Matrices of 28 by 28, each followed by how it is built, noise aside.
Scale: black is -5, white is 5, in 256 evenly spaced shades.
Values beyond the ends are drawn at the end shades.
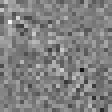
banded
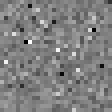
sparse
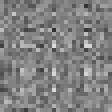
low rank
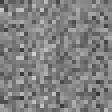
repeating rows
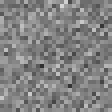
Hankel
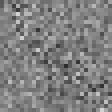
banded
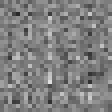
low rank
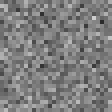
repeating rows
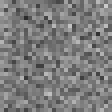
repeating rows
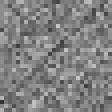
Hankel
